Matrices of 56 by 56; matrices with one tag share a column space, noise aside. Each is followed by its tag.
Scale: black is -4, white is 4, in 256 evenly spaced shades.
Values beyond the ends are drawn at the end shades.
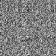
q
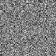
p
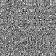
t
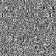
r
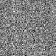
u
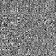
q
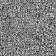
r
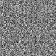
u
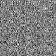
u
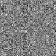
u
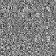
r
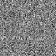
p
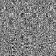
r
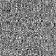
q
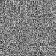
u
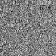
u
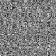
r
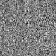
q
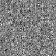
q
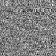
t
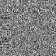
t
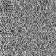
u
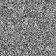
r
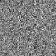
t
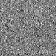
q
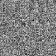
q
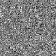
r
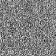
q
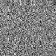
t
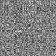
u
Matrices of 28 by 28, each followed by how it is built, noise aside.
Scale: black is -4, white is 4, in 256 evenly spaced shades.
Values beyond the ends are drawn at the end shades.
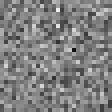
noise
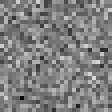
noise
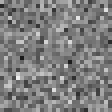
noise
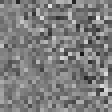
upper triangular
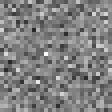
noise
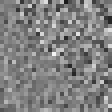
upper triangular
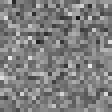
uneven rows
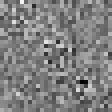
block diagonal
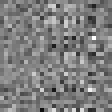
low rank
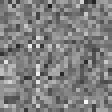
low rank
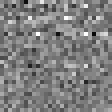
uneven rows
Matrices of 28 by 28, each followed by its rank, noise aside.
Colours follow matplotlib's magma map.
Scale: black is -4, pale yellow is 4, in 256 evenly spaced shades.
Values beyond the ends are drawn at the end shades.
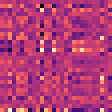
two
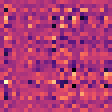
three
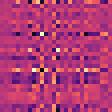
two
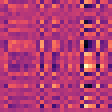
one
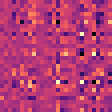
three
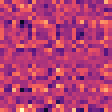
three
